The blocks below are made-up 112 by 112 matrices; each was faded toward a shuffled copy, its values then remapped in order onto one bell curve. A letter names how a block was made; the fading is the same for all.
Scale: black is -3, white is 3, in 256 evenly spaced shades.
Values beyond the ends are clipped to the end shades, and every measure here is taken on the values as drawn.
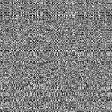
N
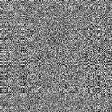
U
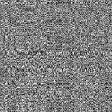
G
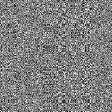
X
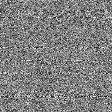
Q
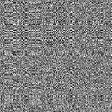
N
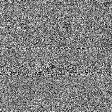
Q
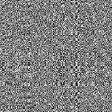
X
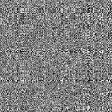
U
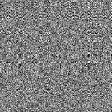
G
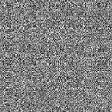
G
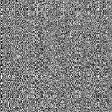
X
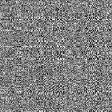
U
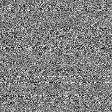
Q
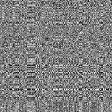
N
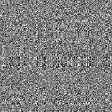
U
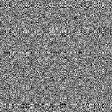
U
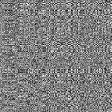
N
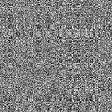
G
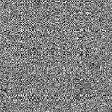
U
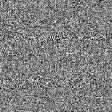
Q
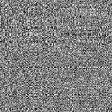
G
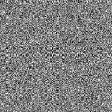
G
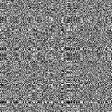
N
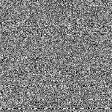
Q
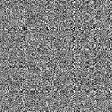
U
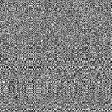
N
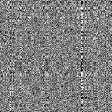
X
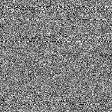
Q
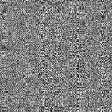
X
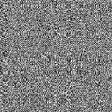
G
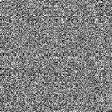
G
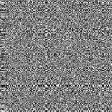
N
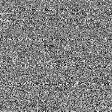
Q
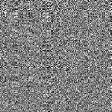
U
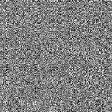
U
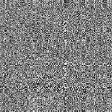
U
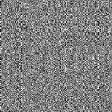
X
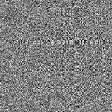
G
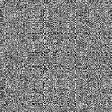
U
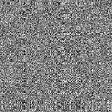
U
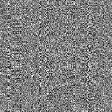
X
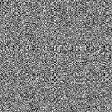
G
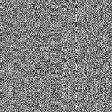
X
